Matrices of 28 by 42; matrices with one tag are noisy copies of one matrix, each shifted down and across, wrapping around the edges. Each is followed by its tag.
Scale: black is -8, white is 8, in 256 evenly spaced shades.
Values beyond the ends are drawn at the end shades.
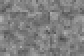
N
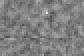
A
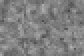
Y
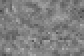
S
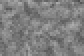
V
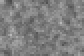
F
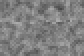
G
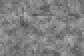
V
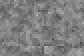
N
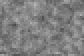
N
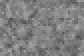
Y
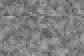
A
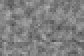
A
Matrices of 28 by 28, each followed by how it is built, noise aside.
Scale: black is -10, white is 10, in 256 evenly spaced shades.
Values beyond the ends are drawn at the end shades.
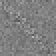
banded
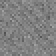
Toeplitz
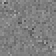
banded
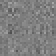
low rank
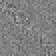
banded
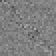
banded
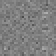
low rank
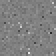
sparse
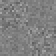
block diagonal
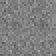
repeating columns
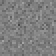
repeating columns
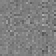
low rank
